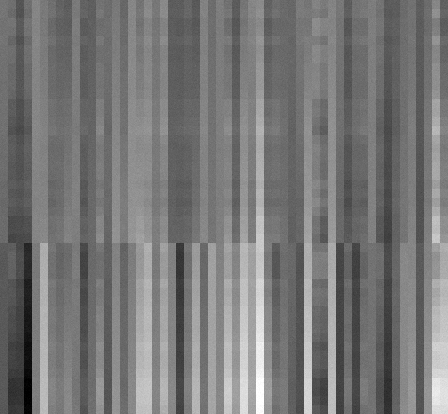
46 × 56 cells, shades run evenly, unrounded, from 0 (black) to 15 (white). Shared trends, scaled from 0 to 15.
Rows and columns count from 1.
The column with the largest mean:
33
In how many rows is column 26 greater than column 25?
27
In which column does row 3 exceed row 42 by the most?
4
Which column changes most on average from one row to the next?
55
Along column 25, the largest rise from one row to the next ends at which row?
28
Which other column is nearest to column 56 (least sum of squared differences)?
29
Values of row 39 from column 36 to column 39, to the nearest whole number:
7 6 5 12
